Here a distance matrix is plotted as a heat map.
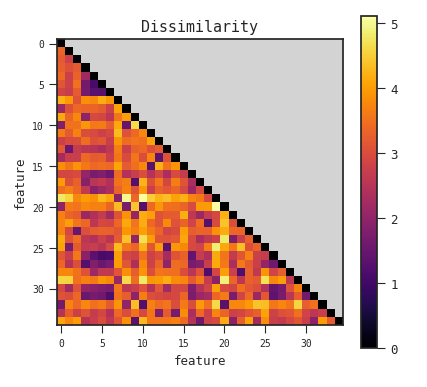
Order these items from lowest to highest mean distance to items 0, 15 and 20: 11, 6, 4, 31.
11, 6, 31, 4
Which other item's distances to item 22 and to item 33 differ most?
28
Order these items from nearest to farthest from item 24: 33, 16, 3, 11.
3, 16, 33, 11
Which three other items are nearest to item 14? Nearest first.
12, 33, 0
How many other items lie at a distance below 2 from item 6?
8
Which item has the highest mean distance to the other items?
19
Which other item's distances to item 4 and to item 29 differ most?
5
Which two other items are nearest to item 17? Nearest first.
9, 34
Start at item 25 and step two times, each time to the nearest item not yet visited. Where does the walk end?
1
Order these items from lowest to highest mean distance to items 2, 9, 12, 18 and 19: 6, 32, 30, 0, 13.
6, 30, 13, 0, 32
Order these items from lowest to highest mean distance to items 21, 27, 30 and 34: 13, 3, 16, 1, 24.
3, 16, 24, 13, 1
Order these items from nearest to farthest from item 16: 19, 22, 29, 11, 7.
11, 22, 29, 7, 19
